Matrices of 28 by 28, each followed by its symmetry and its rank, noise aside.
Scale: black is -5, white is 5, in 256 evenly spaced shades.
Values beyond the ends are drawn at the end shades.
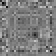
symmetric, rank three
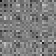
symmetric, rank three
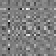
no symmetry, rank three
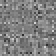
antisymmetric, rank six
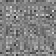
no symmetry, rank four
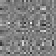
no symmetry, rank three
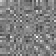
symmetric, rank three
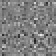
antisymmetric, rank four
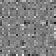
antisymmetric, rank four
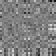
no symmetry, rank three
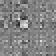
symmetric, rank three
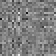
no symmetry, rank four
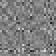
no symmetry, rank four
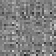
antisymmetric, rank six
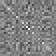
symmetric, rank four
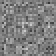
symmetric, rank four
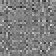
no symmetry, rank six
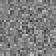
no symmetry, rank six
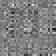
no symmetry, rank four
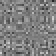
antisymmetric, rank four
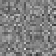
no symmetry, rank four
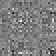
symmetric, rank four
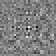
antisymmetric, rank six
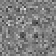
symmetric, rank six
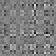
no symmetry, rank three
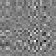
no symmetry, rank three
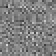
no symmetry, rank six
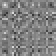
symmetric, rank three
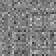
antisymmetric, rank six
